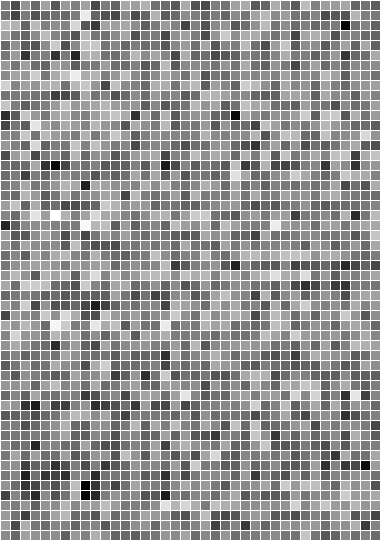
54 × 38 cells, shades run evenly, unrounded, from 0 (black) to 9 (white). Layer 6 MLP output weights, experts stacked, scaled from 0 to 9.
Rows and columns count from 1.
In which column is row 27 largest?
17
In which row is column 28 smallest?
44
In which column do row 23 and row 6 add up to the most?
9
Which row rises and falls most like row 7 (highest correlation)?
33
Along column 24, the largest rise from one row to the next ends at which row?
28
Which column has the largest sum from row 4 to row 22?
10
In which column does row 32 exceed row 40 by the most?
35
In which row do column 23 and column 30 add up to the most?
51
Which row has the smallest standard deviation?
54
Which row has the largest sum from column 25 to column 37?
26
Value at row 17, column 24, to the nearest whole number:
7
